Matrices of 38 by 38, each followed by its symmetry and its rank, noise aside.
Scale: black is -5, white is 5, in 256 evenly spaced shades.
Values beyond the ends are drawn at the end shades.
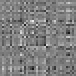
symmetric, rank three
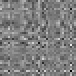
no symmetry, rank three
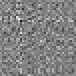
symmetric, rank four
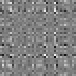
no symmetry, rank two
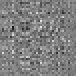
no symmetry, rank four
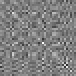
symmetric, rank three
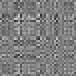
symmetric, rank two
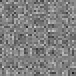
symmetric, rank four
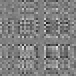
antisymmetric, rank two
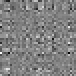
no symmetry, rank four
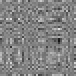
no symmetry, rank four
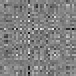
symmetric, rank three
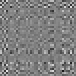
symmetric, rank two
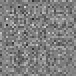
antisymmetric, rank four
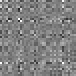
symmetric, rank three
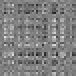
antisymmetric, rank two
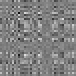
no symmetry, rank two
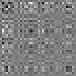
symmetric, rank two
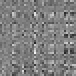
no symmetry, rank three
